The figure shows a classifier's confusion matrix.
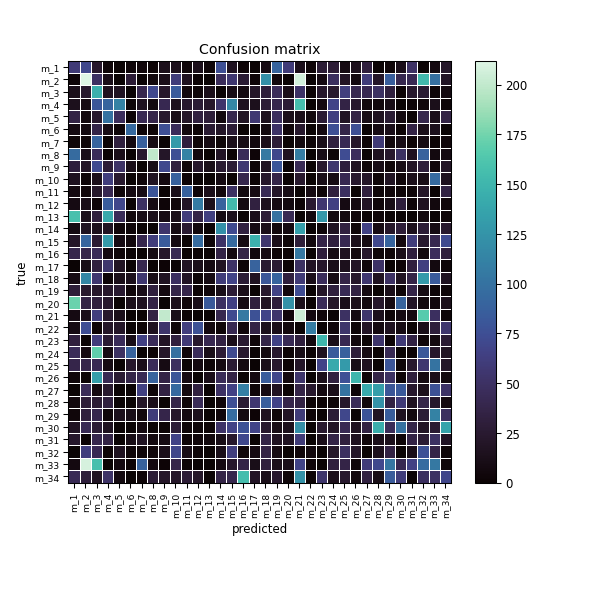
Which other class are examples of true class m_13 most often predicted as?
m_1
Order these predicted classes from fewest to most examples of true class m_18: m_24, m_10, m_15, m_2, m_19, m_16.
m_24, m_16, m_10, m_15, m_19, m_2
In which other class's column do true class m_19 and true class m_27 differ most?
m_28
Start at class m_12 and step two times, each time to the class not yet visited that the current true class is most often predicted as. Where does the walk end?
m_17
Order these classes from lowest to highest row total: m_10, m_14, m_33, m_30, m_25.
m_10, m_14, m_25, m_30, m_33
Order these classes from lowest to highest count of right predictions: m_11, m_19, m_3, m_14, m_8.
m_19, m_11, m_14, m_3, m_8
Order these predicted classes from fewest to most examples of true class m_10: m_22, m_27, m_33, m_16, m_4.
m_22, m_27, m_16, m_4, m_33
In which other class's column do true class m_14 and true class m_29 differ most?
m_33
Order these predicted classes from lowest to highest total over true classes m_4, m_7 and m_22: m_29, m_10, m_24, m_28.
m_29, m_28, m_24, m_10
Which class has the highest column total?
m_21
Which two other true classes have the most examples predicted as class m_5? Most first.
m_4, m_12
